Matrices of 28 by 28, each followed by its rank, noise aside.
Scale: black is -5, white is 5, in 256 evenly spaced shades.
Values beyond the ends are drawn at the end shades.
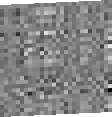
four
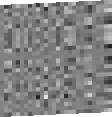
two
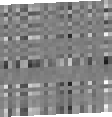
one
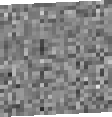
six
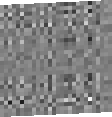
two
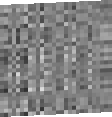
two
